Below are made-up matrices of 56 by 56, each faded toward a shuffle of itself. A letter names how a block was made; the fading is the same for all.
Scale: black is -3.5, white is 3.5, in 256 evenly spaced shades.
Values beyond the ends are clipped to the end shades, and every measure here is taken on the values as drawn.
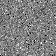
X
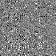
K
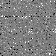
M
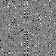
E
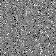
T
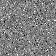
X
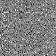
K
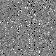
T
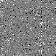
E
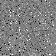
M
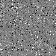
M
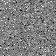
X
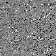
E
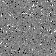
M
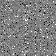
T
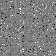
M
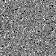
K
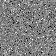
X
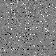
M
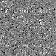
K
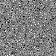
K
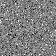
X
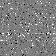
M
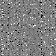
E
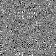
K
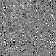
E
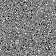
X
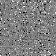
E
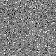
K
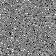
X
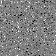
M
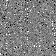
T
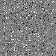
T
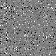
E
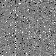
T
